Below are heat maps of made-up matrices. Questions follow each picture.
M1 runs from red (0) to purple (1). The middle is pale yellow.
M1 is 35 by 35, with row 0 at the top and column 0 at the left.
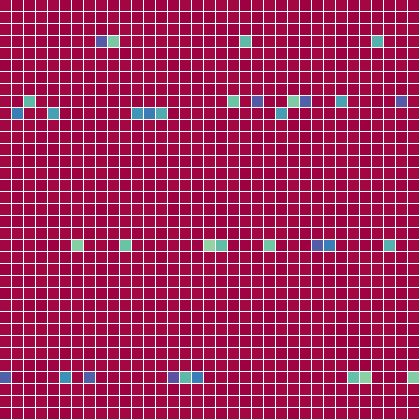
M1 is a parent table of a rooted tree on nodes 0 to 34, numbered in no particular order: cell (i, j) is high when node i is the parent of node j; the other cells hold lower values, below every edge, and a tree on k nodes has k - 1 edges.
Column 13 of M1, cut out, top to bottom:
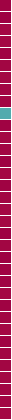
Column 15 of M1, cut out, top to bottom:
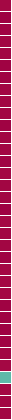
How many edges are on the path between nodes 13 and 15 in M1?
4
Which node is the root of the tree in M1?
3
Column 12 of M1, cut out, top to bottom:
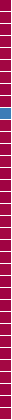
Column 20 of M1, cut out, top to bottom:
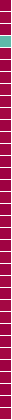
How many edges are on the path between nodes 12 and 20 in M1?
3
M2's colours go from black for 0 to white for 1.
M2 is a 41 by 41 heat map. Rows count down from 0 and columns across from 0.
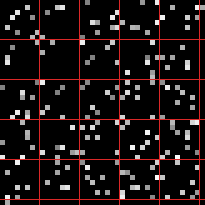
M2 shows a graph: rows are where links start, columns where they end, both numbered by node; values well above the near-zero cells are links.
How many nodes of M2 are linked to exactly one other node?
4
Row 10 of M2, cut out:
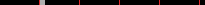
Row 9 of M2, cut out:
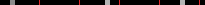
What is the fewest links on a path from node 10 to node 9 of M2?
5
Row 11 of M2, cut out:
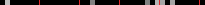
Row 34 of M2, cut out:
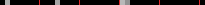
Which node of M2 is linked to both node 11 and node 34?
node 1
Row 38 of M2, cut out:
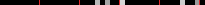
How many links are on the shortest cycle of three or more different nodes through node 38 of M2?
3
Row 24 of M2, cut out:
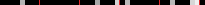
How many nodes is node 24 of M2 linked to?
7
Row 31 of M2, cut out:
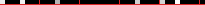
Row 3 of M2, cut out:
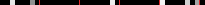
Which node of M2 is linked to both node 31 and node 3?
node 32
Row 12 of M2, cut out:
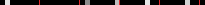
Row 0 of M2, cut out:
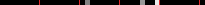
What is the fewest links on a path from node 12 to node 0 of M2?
2
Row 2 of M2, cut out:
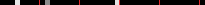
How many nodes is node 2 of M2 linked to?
3
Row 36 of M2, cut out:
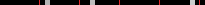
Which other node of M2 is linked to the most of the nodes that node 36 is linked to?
node 21
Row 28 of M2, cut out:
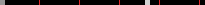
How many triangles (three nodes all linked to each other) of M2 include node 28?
0
